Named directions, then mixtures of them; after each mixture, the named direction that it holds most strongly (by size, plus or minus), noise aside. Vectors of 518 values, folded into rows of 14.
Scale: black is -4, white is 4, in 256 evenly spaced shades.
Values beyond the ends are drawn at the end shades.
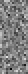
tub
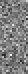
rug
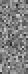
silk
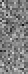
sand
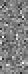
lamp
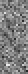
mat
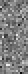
lamp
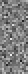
rug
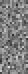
silk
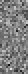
tub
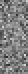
tub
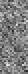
mat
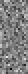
tub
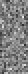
tub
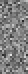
rug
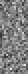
tub
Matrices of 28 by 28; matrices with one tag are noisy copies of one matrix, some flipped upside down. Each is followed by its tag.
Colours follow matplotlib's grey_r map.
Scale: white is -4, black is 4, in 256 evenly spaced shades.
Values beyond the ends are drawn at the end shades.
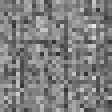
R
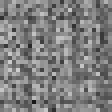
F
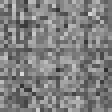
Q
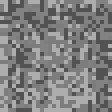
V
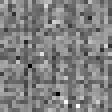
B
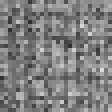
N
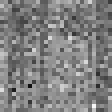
V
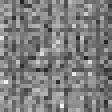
R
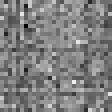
Q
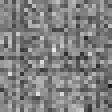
R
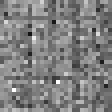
F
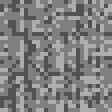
N
